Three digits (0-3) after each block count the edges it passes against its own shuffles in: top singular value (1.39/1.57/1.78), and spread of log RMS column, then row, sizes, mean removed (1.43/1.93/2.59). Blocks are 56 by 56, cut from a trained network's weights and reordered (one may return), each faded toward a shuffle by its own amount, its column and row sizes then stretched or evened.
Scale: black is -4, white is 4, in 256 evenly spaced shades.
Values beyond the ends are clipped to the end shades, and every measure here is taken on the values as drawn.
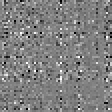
0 3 3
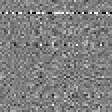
3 0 2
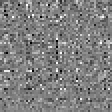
3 2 3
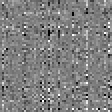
3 3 2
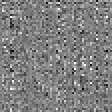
1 3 1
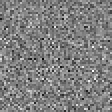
1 0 2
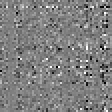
0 3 2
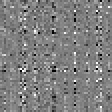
3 3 2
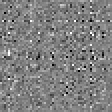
1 2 2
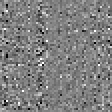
0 3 1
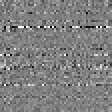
3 0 3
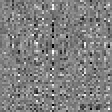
3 3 2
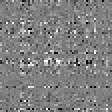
2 2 3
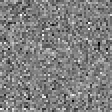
0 1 1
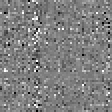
0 3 2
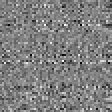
2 1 3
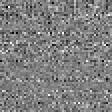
1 1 3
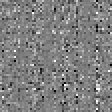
2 3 2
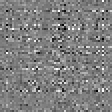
3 2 3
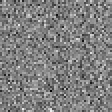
2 0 1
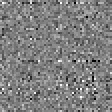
1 2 2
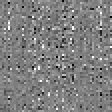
0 3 2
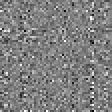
3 2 2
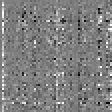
3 3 2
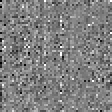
0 2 1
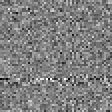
3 0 2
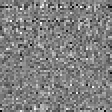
2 0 2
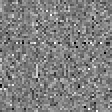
1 1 0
